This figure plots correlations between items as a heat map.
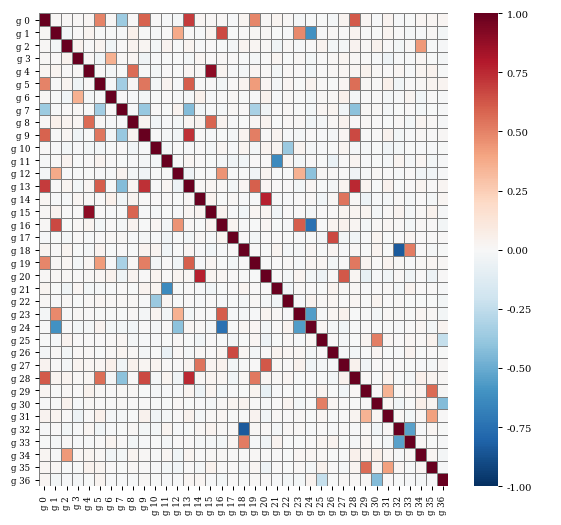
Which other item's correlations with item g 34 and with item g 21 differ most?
g 11
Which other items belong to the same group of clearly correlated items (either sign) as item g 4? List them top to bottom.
g 8, g 15
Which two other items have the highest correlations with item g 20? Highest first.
g 14, g 27
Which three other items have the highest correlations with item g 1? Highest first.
g 16, g 23, g 12
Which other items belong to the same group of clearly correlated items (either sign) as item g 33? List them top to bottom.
g 18, g 32
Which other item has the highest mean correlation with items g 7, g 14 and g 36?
g 20
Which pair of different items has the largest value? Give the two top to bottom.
g 4, g 15
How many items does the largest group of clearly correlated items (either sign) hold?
7
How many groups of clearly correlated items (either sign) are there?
12
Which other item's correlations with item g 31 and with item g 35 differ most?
g 29
